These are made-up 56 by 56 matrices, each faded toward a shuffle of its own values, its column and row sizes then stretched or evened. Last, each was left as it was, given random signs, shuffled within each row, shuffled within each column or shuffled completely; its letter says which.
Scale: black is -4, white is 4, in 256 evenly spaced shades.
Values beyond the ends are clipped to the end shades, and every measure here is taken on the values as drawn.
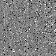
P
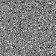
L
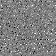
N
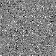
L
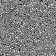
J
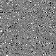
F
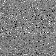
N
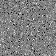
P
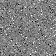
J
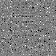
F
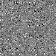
L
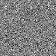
F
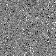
P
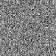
F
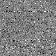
L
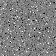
J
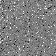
P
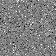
J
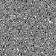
F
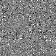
L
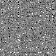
F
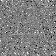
N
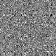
F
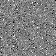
P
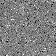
J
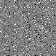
L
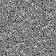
P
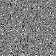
L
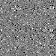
F
